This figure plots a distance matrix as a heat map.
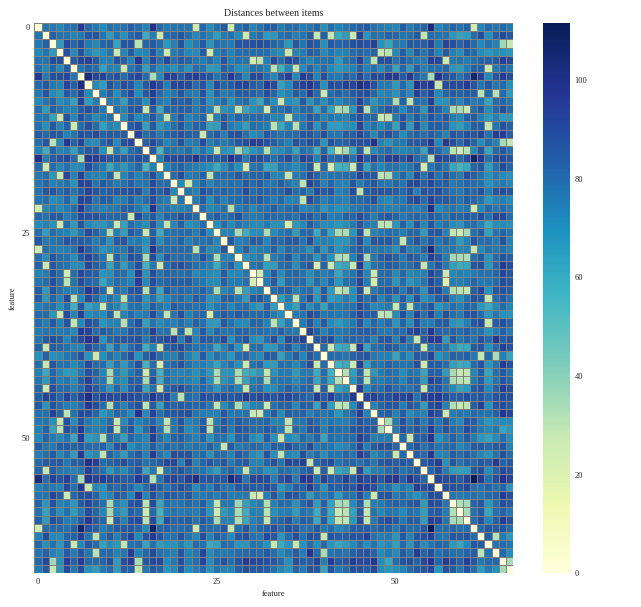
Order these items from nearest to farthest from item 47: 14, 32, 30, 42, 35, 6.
30, 42, 32, 35, 6, 14
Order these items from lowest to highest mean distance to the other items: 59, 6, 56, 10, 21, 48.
59, 10, 48, 21, 56, 6
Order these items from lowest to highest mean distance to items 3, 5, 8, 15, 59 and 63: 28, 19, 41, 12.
12, 28, 41, 19
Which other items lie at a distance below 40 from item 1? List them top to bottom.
17, 29, 39, 41, 44, 54
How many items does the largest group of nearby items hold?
11
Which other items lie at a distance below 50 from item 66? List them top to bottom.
2, 14, 65
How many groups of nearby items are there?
16
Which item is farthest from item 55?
61
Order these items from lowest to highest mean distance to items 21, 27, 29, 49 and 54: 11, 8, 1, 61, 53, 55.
1, 11, 61, 8, 53, 55
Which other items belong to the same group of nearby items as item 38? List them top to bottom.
53
